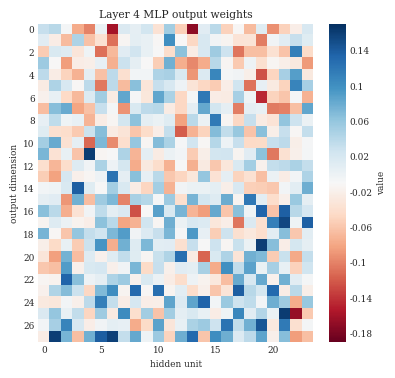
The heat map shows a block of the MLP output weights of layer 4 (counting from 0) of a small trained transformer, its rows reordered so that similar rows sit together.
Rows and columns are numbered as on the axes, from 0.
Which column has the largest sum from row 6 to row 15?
5
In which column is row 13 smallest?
1
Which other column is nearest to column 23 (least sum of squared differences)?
9
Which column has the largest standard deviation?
19
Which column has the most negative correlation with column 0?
2
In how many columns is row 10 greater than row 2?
14
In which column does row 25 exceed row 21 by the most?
21
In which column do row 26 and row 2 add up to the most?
16
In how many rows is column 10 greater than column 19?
14
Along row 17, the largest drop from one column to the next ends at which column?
22
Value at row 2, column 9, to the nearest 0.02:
0
